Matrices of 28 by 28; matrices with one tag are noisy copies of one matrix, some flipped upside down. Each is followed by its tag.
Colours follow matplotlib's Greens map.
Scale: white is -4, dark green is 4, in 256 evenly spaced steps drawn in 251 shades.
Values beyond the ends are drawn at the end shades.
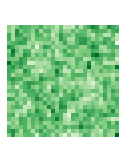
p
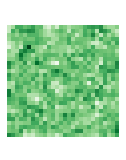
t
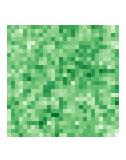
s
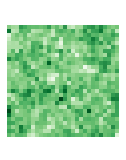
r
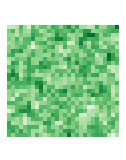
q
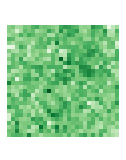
s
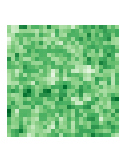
r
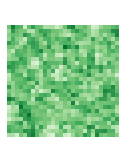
t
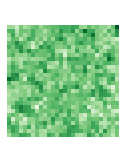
q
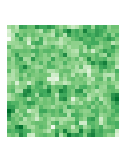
r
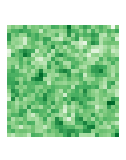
q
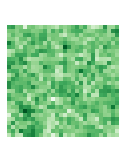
t
